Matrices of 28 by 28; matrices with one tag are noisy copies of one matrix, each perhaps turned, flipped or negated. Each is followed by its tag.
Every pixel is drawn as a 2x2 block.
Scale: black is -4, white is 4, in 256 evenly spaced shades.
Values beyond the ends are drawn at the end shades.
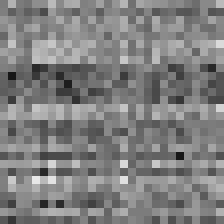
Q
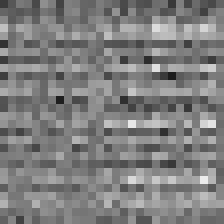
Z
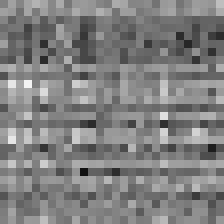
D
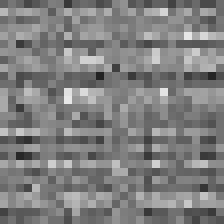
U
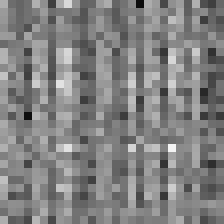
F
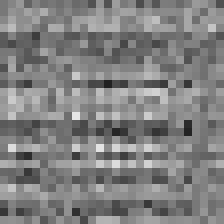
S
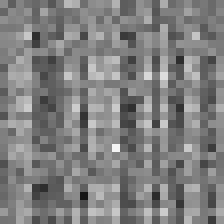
S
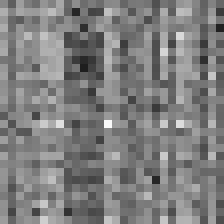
Q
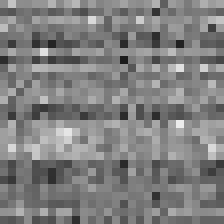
Q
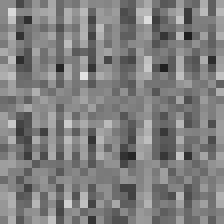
U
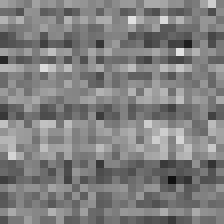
Q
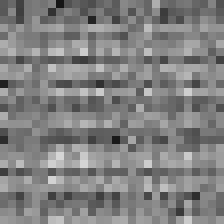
F
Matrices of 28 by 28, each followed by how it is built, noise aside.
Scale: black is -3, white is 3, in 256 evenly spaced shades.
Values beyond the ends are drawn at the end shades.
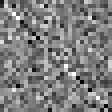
diagonal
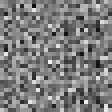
repeating rows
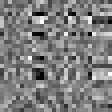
low rank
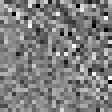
upper triangular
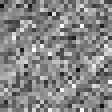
Hankel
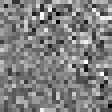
upper triangular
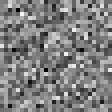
noise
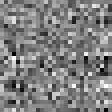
low rank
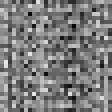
repeating rows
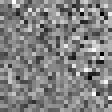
upper triangular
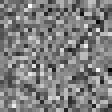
noise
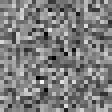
repeating rows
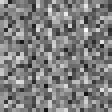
repeating rows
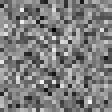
repeating rows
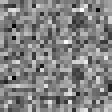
repeating rows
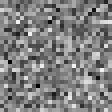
noise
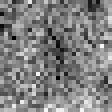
smooth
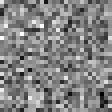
low rank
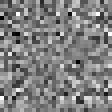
low rank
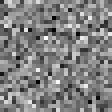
noise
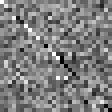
diagonal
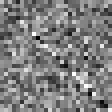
diagonal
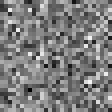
repeating rows
